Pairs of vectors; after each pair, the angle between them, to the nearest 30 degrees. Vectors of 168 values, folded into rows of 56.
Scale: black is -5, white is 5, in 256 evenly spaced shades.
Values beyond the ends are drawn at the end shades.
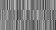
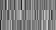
120 degrees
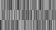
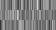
30 degrees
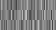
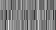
90 degrees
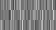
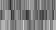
120 degrees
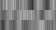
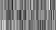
120 degrees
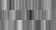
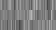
120 degrees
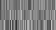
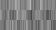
120 degrees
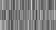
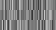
90 degrees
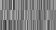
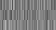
150 degrees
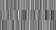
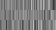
120 degrees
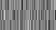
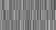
150 degrees
